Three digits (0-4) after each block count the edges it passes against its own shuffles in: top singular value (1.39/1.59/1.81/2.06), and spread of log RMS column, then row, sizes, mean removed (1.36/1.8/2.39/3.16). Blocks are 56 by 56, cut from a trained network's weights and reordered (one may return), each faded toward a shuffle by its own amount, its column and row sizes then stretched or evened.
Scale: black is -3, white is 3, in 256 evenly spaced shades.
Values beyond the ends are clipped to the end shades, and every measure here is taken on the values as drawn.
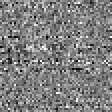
0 1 3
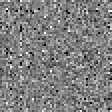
0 2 1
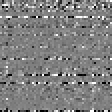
3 1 4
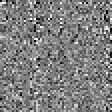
3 3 1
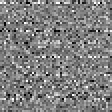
3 0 3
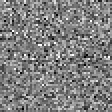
0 0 2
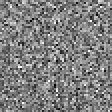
0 1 0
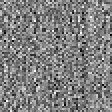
3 1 0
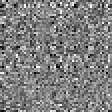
4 2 2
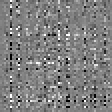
3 4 3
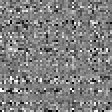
0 3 4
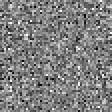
0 2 1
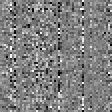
1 4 1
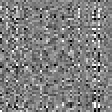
4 4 2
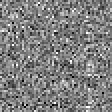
2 1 1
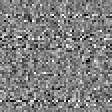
1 0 3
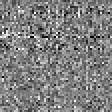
2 1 3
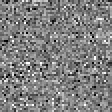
0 1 3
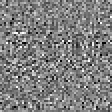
2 0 2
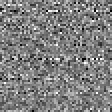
2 0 3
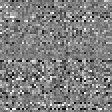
1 1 4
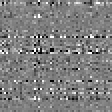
3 2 4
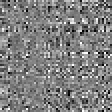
4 3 3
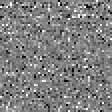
0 1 2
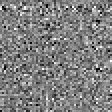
0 2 2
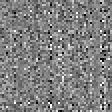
1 3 1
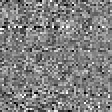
2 1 3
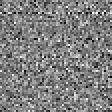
2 0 2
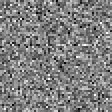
2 0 0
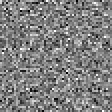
4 1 2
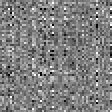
3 3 1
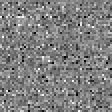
0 1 3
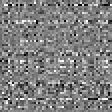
4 1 4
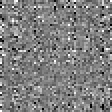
1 3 2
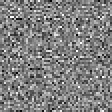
3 1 1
